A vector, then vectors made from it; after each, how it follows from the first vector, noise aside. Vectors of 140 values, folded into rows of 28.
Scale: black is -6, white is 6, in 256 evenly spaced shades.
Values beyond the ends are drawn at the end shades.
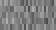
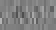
wrapped around, negated, partly zeroed.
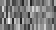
wrapped around, scaled up.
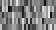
reversed, scaled up.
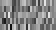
wrapped around, scaled up.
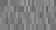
negated, shrunk.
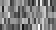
wrapped around, negated, scaled up.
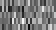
reversed, scaled up.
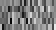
reversed, scaled up.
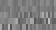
wrapped around, negated, partly zeroed.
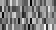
reversed, scaled up.
